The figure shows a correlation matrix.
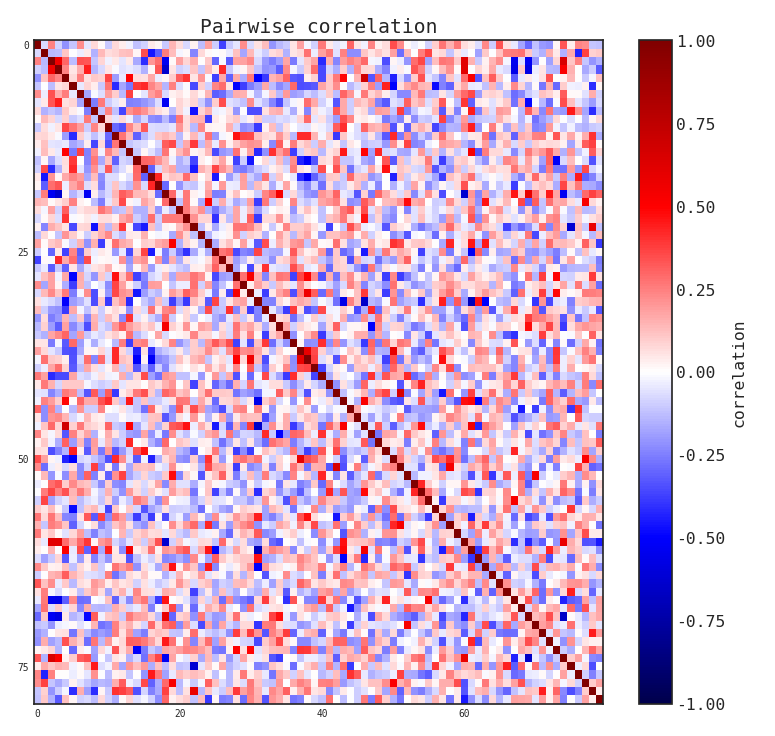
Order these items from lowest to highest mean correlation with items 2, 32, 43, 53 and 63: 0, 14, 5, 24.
14, 5, 0, 24
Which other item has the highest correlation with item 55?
67
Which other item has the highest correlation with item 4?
46
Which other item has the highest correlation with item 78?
22
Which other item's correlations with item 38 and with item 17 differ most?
16
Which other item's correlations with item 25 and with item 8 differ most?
61
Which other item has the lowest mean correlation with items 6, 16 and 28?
25
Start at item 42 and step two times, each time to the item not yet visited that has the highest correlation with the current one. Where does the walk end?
58
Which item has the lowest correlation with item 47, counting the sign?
34
